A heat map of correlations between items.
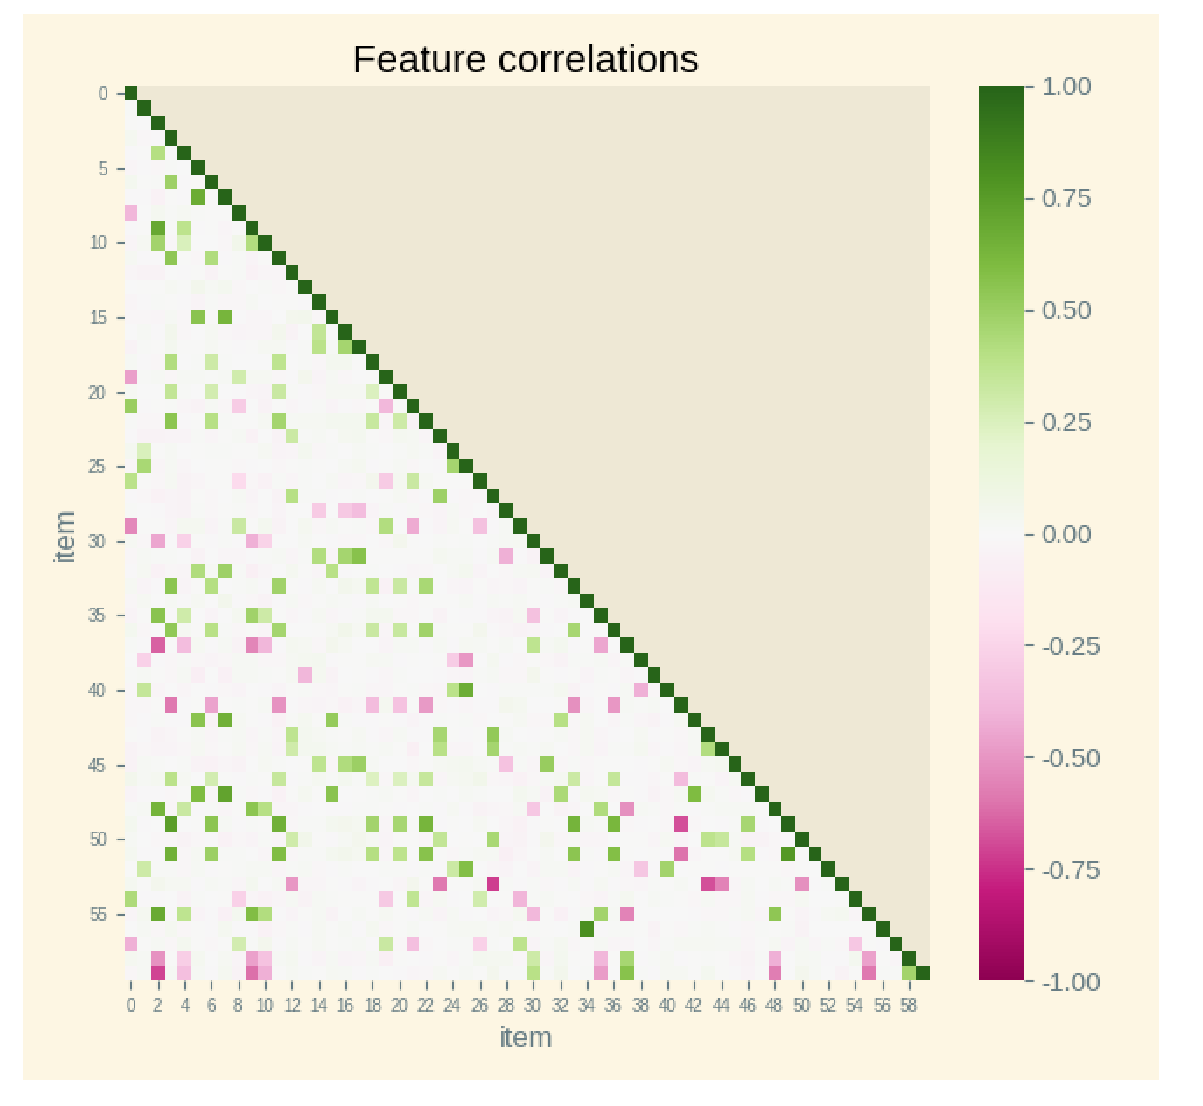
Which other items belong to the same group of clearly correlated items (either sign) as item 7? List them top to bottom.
5, 15, 32, 42, 47
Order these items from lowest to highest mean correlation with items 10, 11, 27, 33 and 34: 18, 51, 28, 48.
28, 48, 18, 51
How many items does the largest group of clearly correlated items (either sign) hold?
12
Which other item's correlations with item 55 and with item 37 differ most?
2
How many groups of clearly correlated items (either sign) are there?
9
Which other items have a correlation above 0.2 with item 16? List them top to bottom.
14, 17, 31, 45
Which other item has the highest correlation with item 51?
49
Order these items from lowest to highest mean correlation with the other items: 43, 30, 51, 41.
41, 30, 43, 51
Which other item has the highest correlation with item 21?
0
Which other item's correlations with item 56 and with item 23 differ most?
34
